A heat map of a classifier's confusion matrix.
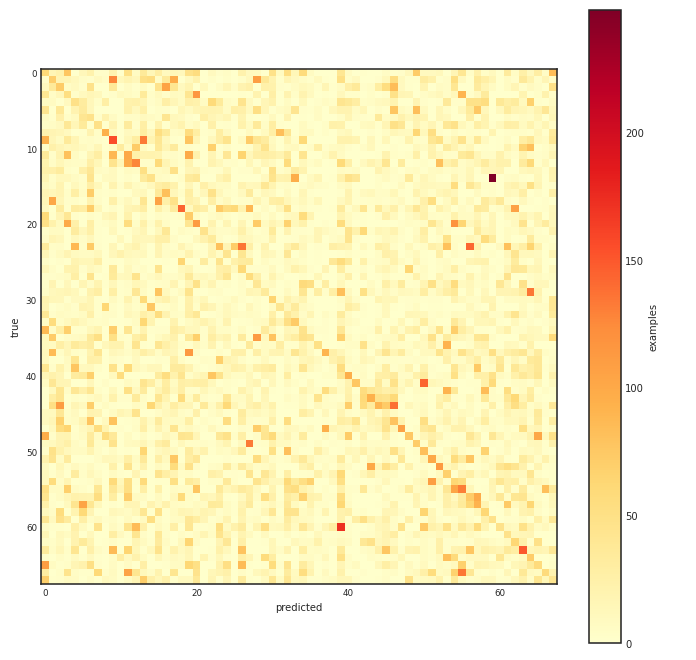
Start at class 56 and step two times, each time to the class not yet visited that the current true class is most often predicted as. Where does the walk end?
5
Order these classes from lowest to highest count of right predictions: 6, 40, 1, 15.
15, 6, 1, 40
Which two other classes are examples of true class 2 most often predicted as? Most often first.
16, 46
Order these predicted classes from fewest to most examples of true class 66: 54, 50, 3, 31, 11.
31, 50, 3, 54, 11
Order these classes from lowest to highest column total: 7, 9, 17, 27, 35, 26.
35, 7, 27, 17, 26, 9
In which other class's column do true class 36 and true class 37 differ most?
19
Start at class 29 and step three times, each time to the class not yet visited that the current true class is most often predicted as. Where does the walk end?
39
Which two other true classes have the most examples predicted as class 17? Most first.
1, 51
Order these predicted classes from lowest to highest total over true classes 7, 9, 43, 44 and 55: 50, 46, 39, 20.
50, 39, 20, 46
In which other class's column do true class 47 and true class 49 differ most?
27
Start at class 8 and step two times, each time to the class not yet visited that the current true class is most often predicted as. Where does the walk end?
14
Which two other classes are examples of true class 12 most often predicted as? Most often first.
11, 52
